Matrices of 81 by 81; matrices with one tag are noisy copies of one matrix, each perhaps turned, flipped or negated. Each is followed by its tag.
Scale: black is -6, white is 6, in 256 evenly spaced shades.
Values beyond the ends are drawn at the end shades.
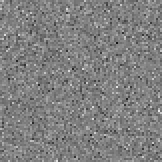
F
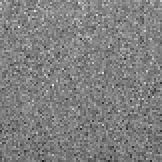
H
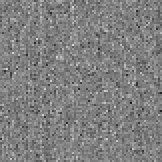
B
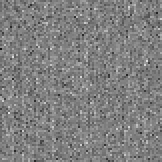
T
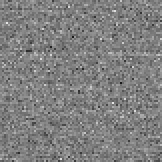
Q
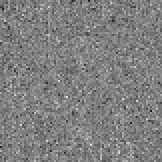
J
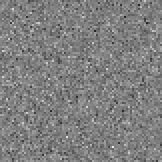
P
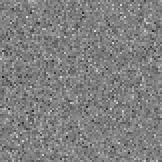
P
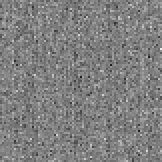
T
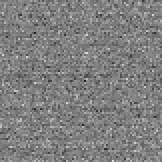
T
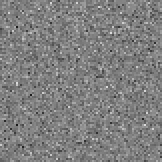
P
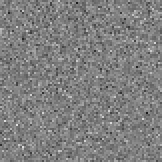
P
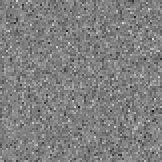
P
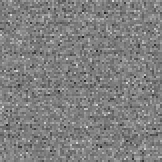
T
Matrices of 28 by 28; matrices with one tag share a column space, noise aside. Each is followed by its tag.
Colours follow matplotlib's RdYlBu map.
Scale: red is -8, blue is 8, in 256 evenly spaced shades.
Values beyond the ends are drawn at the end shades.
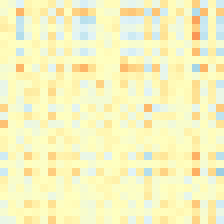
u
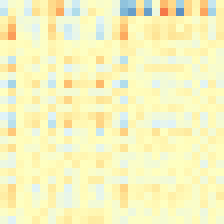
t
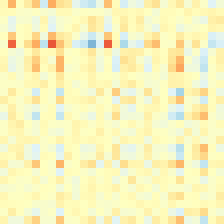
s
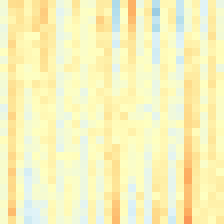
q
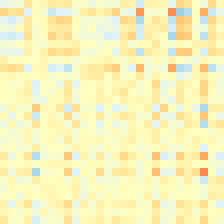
u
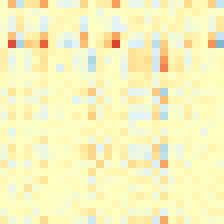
s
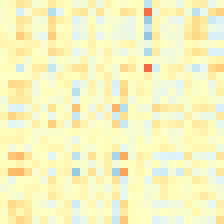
u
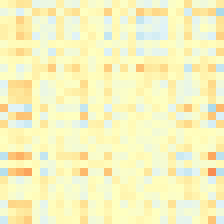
u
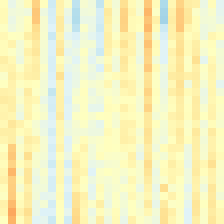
q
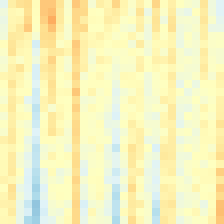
q
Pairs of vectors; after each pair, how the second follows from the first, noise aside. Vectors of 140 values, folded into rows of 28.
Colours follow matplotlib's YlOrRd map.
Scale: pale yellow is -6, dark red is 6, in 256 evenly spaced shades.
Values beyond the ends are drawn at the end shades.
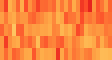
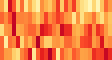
negated, scaled up.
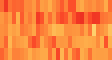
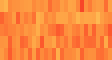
negated, shrunk.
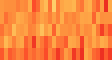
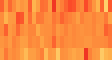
negated, partly zeroed.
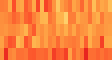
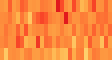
negated, partly zeroed.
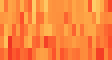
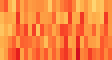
reversed, negated.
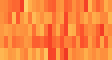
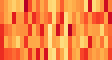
negated, scaled up.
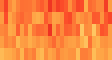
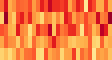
scaled up.
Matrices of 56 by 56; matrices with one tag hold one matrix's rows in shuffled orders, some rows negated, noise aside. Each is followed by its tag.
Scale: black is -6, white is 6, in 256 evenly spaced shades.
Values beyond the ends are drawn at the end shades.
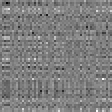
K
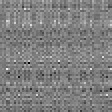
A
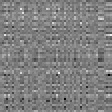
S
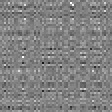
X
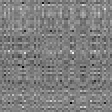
X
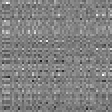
K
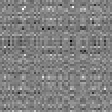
X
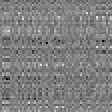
K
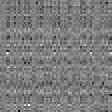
A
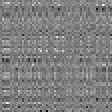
K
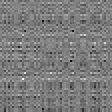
X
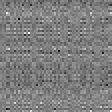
A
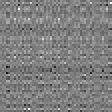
A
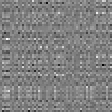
K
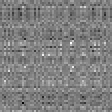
X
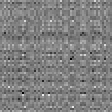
X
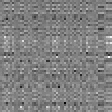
S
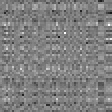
S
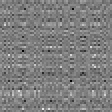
X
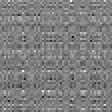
X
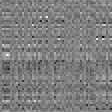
K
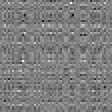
X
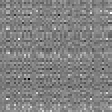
A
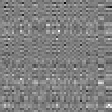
S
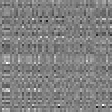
K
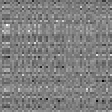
K
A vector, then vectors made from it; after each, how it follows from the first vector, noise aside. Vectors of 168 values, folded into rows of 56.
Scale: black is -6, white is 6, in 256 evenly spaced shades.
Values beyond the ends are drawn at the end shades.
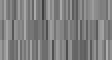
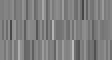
wrapped around, negated, partly zeroed.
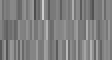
negated, partly zeroed.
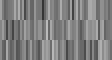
sign-scrambled.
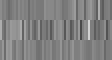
wrapped around, negated, partly zeroed.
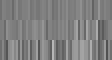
negated, partly zeroed.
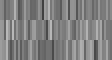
sign-scrambled.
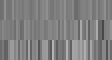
negated, partly zeroed.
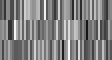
reversed, negated, scaled up.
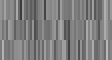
reversed.
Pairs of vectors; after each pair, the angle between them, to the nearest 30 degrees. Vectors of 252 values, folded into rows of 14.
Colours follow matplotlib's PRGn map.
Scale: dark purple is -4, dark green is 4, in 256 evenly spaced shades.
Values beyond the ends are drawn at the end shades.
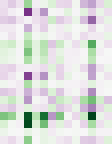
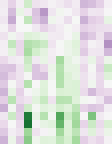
60 degrees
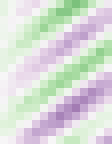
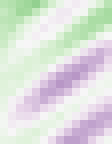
120 degrees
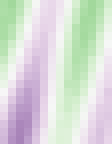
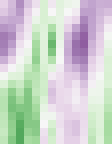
150 degrees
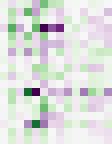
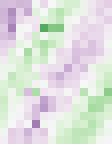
120 degrees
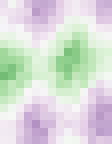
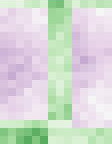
120 degrees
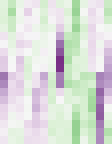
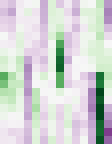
150 degrees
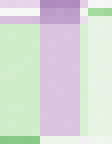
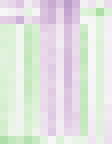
30 degrees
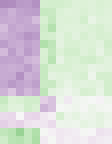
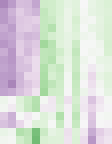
30 degrees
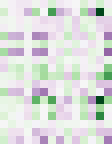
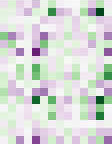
30 degrees
